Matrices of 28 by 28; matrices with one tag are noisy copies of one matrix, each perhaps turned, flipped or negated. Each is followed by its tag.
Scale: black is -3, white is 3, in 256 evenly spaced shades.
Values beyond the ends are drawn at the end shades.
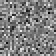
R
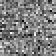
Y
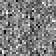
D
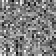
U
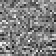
U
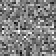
D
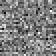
Y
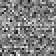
D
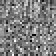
Y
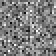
D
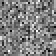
D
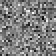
R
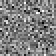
R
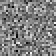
R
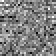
U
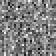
Y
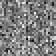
D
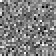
R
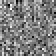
U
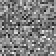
D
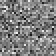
D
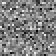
D
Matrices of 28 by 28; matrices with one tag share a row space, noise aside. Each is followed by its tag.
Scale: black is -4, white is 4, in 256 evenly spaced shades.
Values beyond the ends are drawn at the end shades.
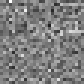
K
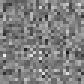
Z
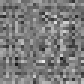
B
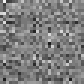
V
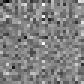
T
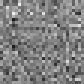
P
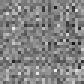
P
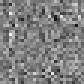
K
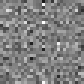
T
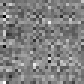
V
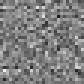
T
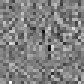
K
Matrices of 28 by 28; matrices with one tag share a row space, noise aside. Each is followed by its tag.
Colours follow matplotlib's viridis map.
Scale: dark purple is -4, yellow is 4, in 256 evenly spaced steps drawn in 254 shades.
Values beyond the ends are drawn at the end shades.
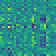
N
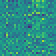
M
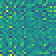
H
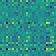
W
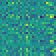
W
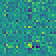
M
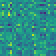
N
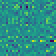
W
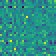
H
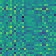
H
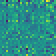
W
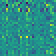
W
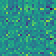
W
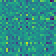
W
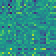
N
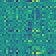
M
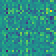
W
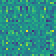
W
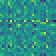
N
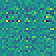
W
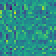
H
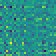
H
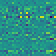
W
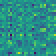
N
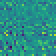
H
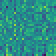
H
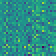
M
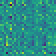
H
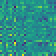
H
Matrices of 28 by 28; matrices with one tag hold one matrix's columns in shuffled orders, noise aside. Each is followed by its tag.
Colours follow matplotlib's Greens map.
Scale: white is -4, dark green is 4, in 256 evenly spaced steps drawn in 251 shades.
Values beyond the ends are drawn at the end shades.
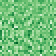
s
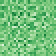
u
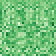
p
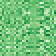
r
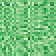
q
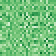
u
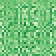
p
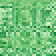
p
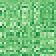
p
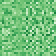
r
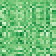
p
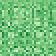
p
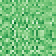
s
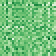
q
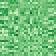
r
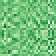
s
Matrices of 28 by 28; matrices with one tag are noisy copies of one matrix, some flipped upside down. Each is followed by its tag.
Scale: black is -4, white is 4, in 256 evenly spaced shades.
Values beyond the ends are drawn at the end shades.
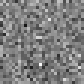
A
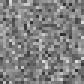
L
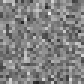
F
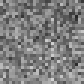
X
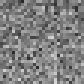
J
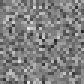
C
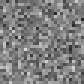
L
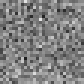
A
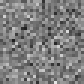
C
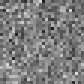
C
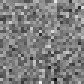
J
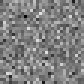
C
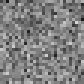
L
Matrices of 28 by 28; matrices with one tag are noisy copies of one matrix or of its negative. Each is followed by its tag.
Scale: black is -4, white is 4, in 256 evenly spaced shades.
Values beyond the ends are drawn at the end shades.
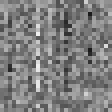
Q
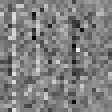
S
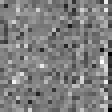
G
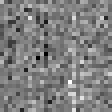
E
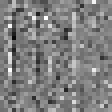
S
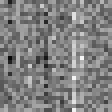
E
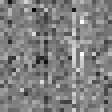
E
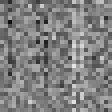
E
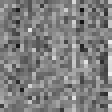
G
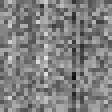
E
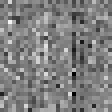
E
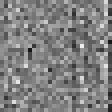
G
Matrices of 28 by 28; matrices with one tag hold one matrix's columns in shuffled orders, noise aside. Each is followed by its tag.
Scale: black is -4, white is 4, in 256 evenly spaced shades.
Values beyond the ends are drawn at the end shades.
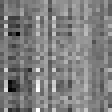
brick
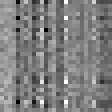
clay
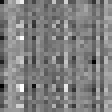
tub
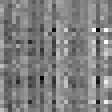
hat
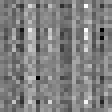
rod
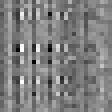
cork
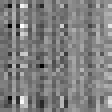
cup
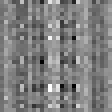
tub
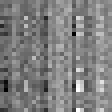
brick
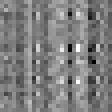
cork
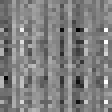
hat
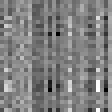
brick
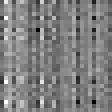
clay
